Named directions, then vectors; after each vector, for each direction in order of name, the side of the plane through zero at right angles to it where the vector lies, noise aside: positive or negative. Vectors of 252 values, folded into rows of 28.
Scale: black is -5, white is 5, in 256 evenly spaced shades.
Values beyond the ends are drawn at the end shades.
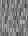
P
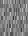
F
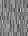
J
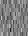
negative, positive, negative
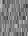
negative, positive, positive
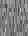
positive, positive, negative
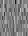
positive, positive, negative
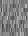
positive, negative, negative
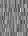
positive, positive, negative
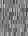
negative, negative, negative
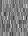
positive, negative, negative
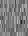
positive, positive, negative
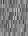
negative, negative, negative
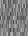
negative, positive, negative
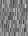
negative, negative, negative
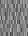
positive, negative, positive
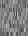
positive, positive, positive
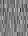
negative, negative, positive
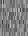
negative, negative, negative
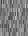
negative, negative, negative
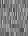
positive, positive, positive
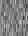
negative, positive, positive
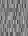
positive, negative, positive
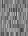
positive, positive, positive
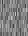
positive, positive, positive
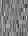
negative, positive, positive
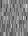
positive, negative, negative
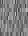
positive, positive, positive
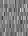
positive, positive, negative
